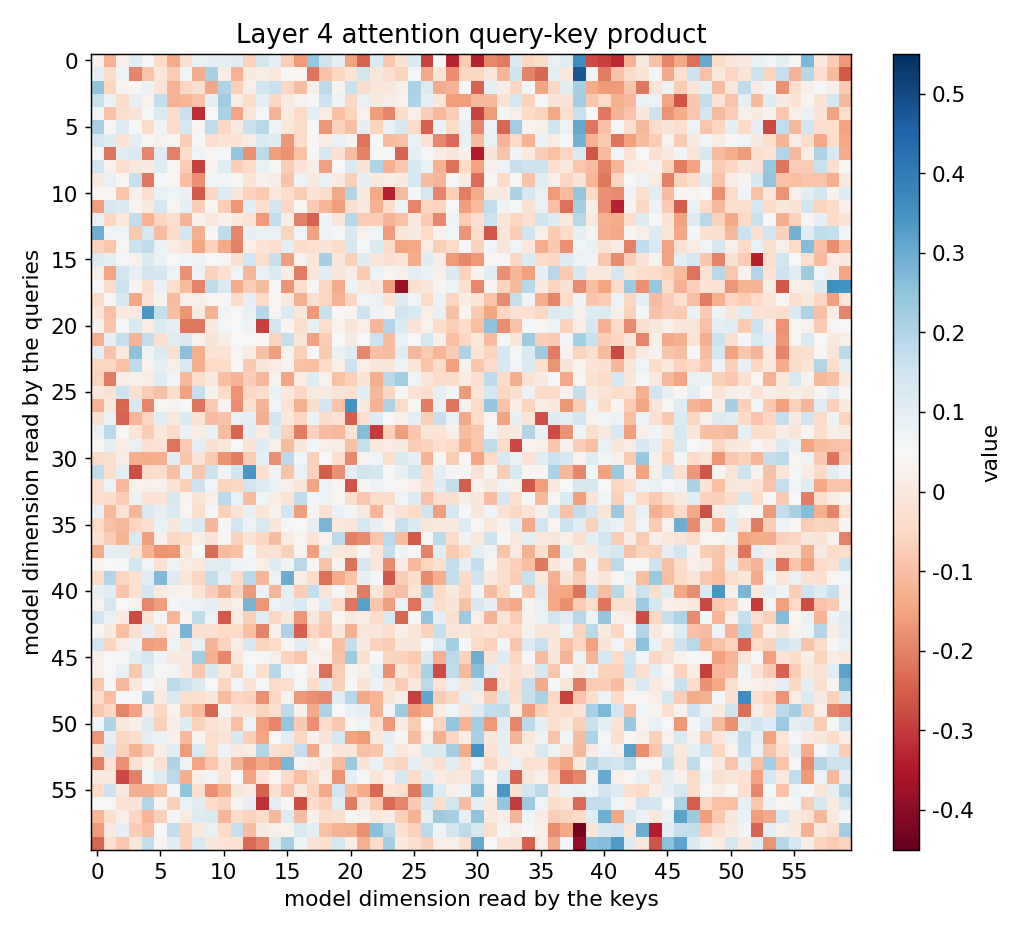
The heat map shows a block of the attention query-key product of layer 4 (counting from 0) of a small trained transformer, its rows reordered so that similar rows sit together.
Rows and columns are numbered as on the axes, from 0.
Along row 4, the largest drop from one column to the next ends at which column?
8
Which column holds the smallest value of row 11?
41
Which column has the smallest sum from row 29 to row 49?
48
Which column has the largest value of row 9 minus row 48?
25
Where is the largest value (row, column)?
1, 38
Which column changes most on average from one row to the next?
54
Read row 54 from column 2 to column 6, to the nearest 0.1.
-0.3 -0.2 0.1 0.1 0.2
